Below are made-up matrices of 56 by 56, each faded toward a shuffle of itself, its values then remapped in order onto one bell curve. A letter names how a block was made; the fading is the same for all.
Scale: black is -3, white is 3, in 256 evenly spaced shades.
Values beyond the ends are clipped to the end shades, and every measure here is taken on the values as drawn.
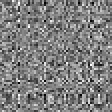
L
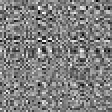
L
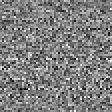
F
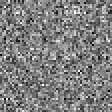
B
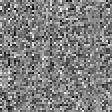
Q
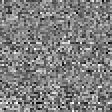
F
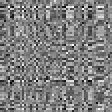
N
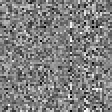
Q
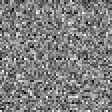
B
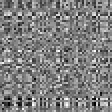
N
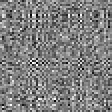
L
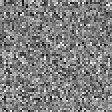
B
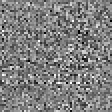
Q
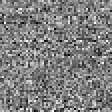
B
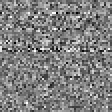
B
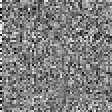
Q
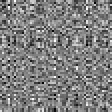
L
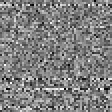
F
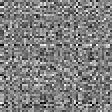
L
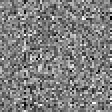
Q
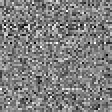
B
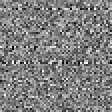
B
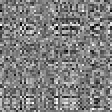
L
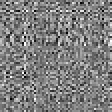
L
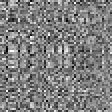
L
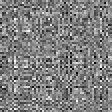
L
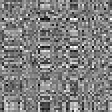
N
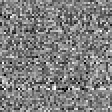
F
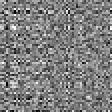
L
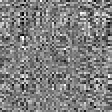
L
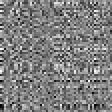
L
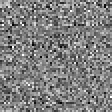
B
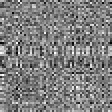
L
